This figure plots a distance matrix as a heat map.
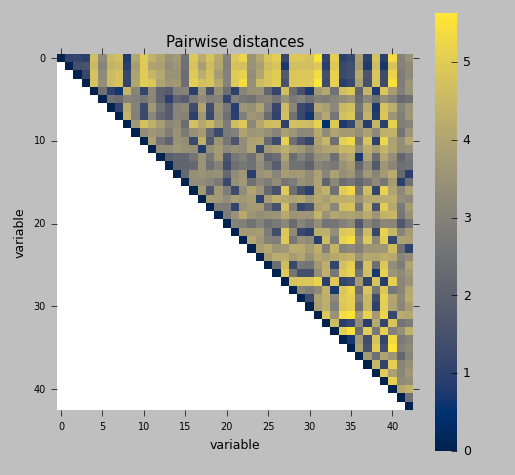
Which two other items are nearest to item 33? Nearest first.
28, 25
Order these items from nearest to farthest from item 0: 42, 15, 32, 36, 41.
32, 15, 41, 42, 36
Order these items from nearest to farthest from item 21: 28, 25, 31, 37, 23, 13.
13, 25, 28, 23, 31, 37
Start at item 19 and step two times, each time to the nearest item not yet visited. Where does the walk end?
18
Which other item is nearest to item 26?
38
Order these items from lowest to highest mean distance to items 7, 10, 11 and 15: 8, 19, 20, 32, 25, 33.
20, 25, 33, 19, 32, 8
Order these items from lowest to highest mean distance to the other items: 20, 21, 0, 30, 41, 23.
20, 41, 30, 21, 23, 0
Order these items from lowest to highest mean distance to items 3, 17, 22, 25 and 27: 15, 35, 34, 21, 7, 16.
15, 34, 35, 7, 16, 21
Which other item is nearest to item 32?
8
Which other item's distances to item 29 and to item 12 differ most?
36
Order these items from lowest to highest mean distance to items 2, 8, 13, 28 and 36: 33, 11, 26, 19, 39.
39, 33, 26, 19, 11
